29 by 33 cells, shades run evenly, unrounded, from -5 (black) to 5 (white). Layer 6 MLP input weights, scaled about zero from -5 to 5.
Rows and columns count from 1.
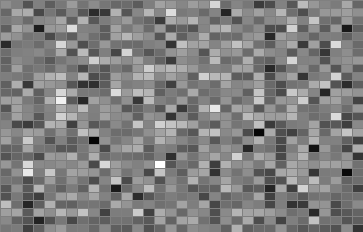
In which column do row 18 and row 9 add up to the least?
9
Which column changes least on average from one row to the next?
2
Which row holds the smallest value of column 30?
12
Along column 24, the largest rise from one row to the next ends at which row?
18
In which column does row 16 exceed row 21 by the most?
16
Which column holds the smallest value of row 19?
29
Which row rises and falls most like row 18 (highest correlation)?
21
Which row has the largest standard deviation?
22
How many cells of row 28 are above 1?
5
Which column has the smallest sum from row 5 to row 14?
25
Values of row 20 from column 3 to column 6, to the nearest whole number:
-1 -2 1 1
